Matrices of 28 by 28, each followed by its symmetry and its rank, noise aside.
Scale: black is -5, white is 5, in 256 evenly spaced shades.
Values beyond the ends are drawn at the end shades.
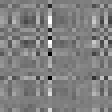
no symmetry, rank one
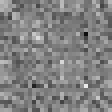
symmetric, rank three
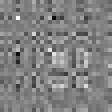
symmetric, rank two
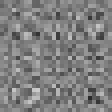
no symmetry, rank two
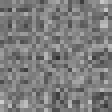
symmetric, rank three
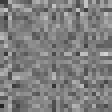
no symmetry, rank three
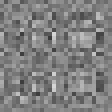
no symmetry, rank two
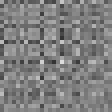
symmetric, rank one
